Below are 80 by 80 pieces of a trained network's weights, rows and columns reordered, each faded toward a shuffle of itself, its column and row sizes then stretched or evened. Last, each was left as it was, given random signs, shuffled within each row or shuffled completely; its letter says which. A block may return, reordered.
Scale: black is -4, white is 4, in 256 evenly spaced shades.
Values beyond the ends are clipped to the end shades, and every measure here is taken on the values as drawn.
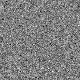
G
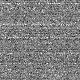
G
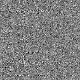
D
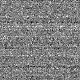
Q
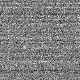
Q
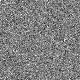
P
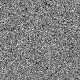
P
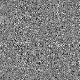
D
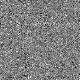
D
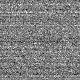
G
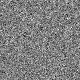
P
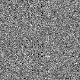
D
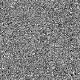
D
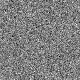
P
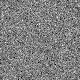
P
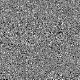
D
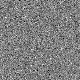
G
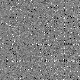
Q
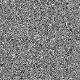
D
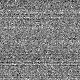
G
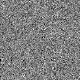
D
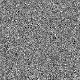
D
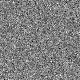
P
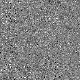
D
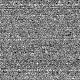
G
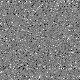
G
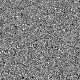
G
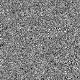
D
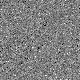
P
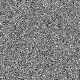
P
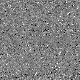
G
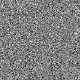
D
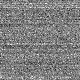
G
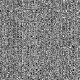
Q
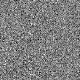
D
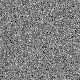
P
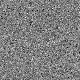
P
